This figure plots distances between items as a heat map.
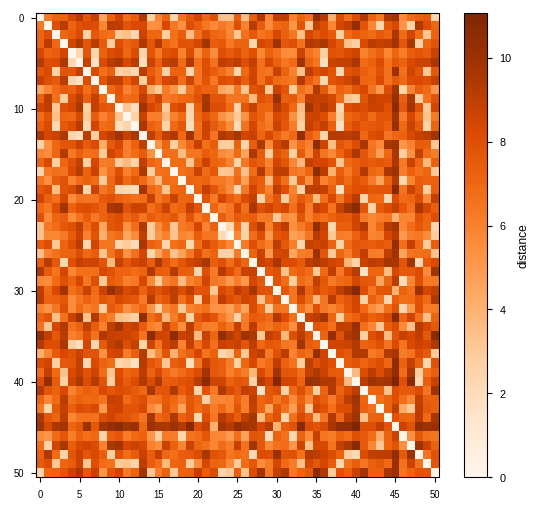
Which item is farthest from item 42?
40
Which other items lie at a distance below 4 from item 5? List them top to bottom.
4, 7, 13, 36
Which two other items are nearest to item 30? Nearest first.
22, 45
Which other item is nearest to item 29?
46
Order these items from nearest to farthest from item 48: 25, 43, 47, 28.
25, 28, 43, 47
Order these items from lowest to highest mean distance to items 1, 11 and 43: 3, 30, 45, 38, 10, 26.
26, 38, 10, 30, 3, 45
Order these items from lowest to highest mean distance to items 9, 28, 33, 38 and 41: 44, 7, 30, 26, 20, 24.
20, 44, 24, 26, 7, 30
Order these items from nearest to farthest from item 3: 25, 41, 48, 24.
48, 24, 25, 41
